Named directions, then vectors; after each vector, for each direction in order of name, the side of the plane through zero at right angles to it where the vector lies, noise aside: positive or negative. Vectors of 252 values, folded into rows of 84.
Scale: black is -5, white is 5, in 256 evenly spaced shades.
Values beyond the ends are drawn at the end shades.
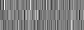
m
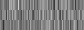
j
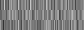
positive, positive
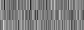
negative, negative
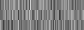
positive, positive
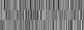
positive, negative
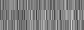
positive, positive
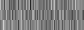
negative, negative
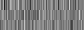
positive, negative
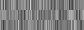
positive, positive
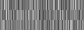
negative, positive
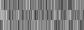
negative, negative
